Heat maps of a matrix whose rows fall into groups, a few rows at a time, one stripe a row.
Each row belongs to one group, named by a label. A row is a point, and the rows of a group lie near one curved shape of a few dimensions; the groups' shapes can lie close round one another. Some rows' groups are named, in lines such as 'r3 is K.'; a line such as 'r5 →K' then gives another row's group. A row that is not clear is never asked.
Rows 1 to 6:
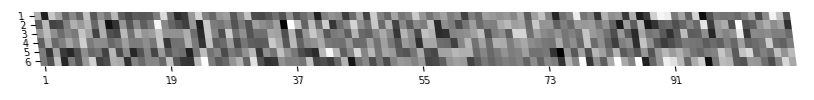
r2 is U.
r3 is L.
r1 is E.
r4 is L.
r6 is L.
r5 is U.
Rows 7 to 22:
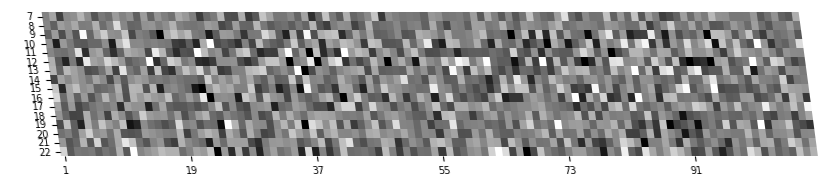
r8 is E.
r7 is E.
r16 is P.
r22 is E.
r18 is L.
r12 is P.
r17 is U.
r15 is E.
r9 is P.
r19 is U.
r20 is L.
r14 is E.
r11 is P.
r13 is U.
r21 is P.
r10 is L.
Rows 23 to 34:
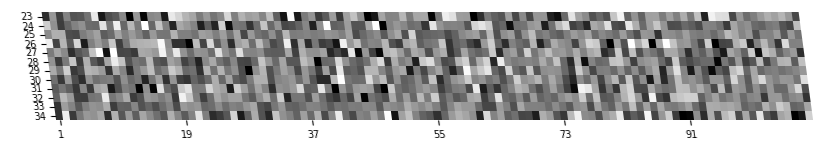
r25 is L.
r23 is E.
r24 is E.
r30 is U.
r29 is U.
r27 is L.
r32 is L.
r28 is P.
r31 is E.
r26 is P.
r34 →E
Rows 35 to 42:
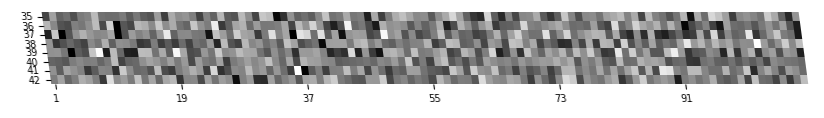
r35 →E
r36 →L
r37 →U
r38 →U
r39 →L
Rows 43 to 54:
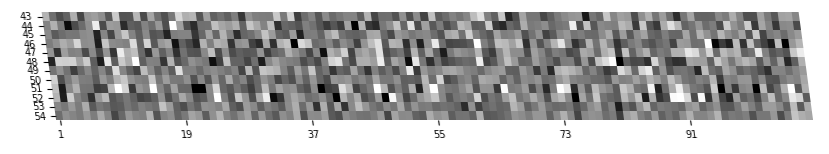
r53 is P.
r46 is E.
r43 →E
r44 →L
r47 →L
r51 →P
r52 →E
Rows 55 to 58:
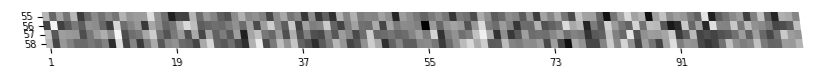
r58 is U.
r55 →P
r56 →E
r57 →E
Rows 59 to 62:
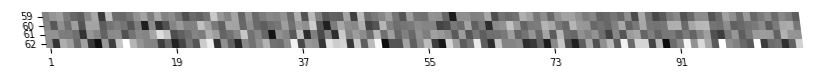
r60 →E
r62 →L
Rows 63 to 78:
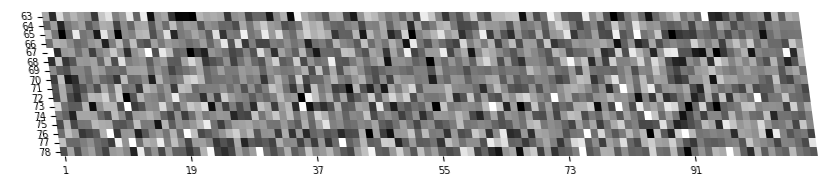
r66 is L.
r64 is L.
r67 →P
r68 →E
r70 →E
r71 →L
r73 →E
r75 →P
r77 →E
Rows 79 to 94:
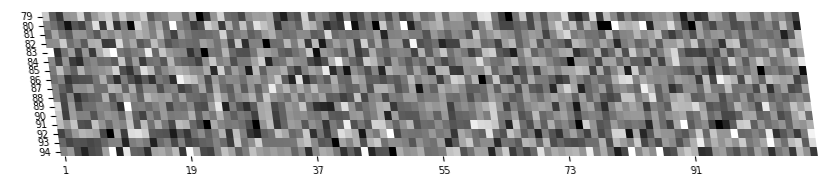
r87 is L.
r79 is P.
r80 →L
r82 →L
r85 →U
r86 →E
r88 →L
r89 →U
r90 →E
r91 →U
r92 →L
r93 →U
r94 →L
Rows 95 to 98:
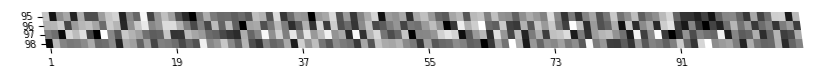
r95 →P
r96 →U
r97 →L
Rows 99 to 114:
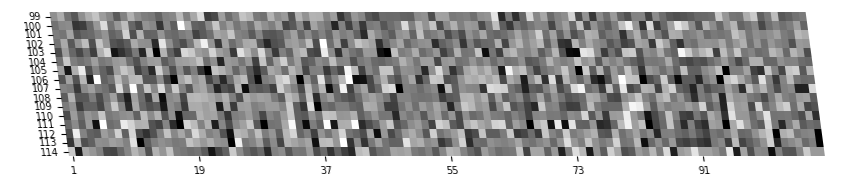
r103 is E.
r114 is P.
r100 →L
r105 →P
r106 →P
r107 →E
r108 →E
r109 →E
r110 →P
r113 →U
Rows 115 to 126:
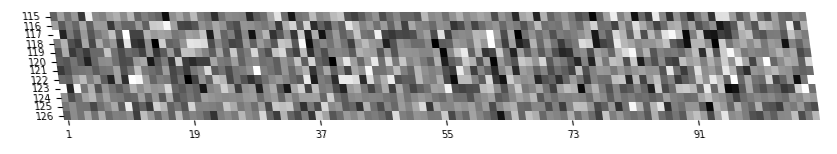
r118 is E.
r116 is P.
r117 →E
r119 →E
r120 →U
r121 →U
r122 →L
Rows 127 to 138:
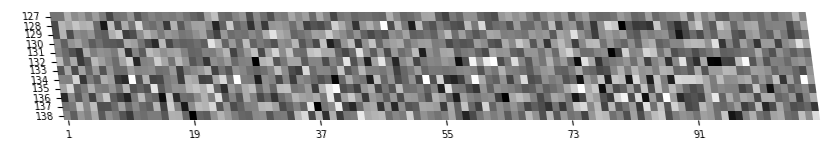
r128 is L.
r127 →E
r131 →L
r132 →U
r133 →E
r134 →L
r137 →U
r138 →P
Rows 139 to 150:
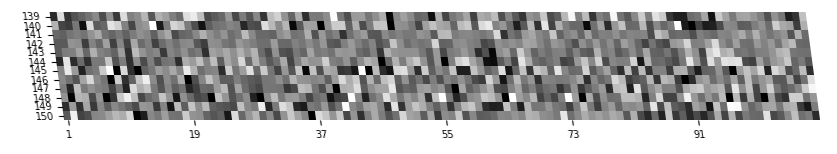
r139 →E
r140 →P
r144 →E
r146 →L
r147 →L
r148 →P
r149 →E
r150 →U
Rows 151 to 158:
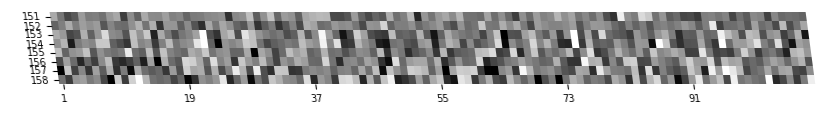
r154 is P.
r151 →L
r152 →E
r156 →E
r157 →E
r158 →L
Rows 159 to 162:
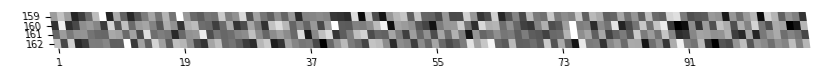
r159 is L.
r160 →E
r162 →U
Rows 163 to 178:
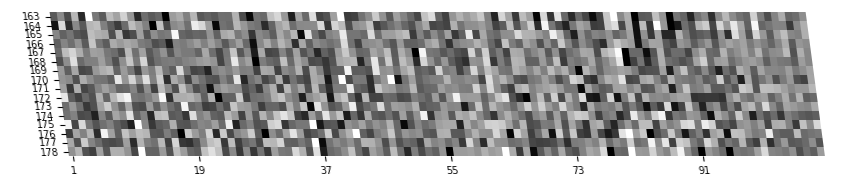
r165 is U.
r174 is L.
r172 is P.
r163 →P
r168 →L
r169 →U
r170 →E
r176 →P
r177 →U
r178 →E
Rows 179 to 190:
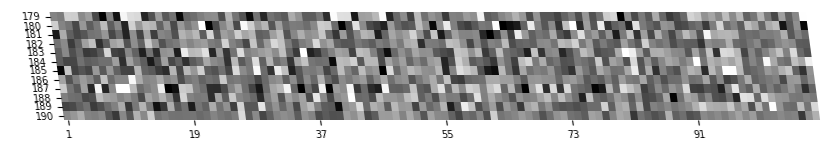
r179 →L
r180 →P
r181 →E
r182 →L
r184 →U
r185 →E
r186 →E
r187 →P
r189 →U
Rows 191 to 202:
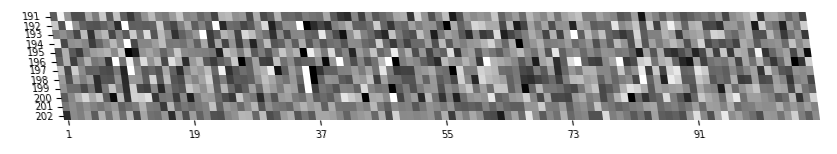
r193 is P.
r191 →L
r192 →U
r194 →E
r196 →E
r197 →U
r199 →E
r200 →L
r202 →E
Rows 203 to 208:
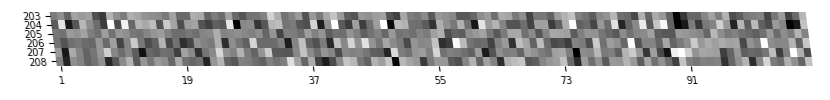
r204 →E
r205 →E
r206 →U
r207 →E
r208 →P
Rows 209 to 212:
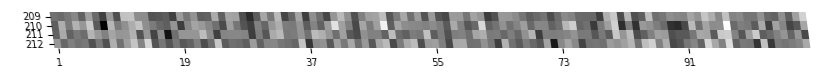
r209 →L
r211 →P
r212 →L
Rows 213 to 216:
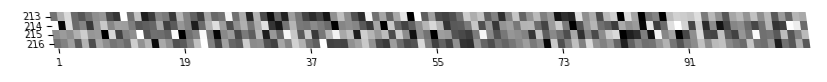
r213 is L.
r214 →E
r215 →L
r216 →P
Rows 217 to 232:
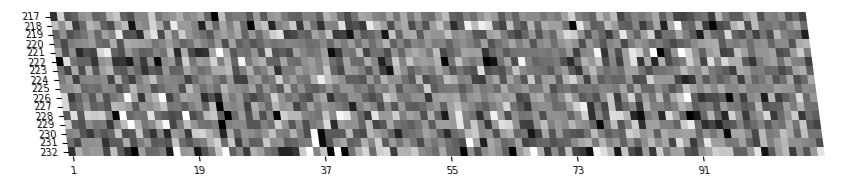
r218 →U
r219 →L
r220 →L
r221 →L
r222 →E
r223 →E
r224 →L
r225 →L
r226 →P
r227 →P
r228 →L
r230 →E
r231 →U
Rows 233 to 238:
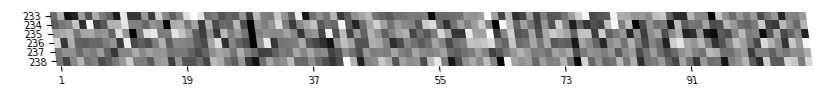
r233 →E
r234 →P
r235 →U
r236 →U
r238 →P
